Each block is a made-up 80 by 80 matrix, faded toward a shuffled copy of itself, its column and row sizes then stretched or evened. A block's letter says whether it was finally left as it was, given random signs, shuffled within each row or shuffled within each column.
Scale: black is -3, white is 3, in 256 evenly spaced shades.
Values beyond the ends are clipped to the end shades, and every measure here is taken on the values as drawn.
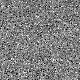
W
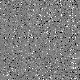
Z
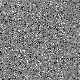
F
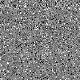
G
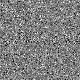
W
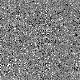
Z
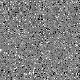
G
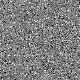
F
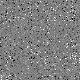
Z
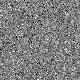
W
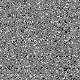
Z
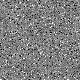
W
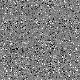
Z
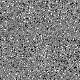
W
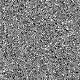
F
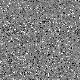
W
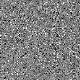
G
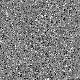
F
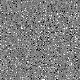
G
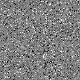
Z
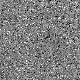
W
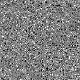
G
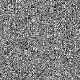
G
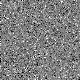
F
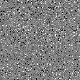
G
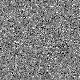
W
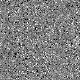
Z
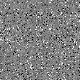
G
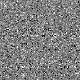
G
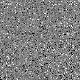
G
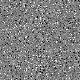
Z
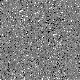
F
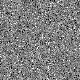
F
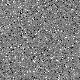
W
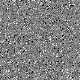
Z
